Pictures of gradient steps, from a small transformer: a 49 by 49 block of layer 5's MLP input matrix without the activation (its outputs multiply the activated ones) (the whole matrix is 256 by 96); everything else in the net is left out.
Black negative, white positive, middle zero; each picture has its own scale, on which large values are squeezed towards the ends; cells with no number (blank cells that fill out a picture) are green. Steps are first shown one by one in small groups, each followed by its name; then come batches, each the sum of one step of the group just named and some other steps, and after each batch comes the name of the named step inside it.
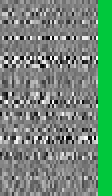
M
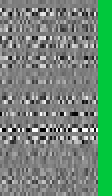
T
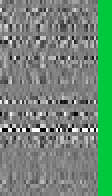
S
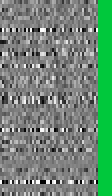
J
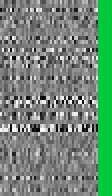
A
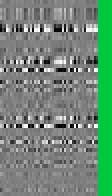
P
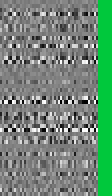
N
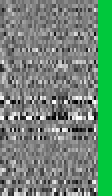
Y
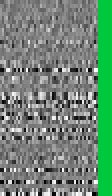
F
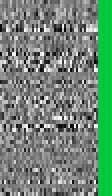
P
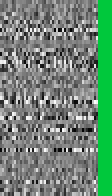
Y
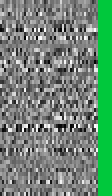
P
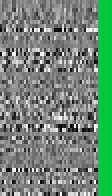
P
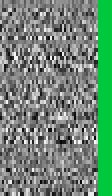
M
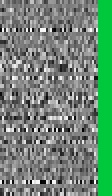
J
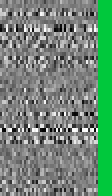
T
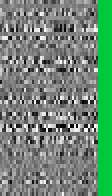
P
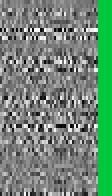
P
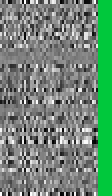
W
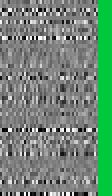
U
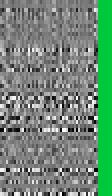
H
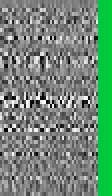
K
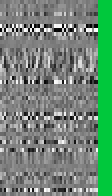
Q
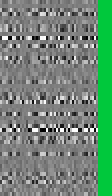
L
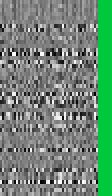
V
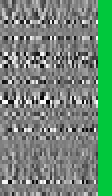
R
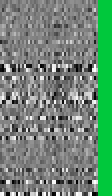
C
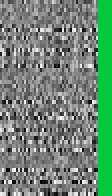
W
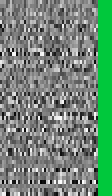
V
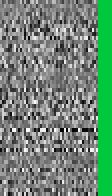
W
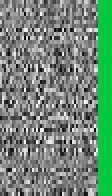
Q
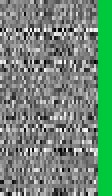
W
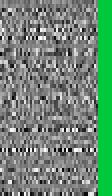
U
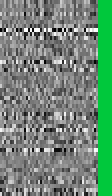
Q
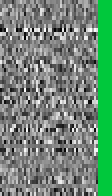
W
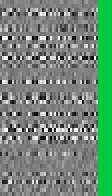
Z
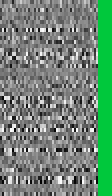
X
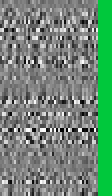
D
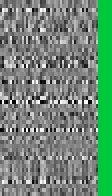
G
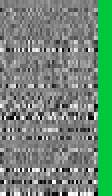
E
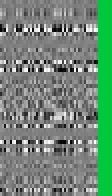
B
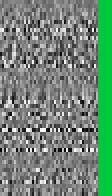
D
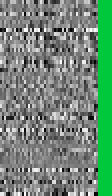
E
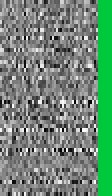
G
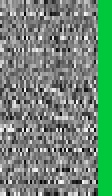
E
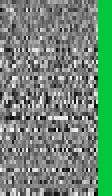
E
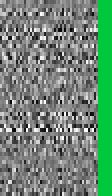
Z
